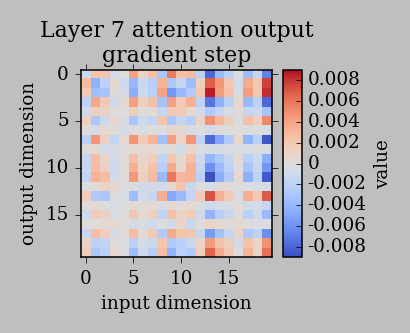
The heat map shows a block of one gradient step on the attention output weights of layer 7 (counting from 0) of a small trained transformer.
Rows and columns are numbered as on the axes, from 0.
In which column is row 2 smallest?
9
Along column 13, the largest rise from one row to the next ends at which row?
1
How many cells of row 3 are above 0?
10
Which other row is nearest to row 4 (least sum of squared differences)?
15
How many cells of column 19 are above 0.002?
6
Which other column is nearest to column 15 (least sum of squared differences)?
12
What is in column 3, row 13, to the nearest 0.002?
0
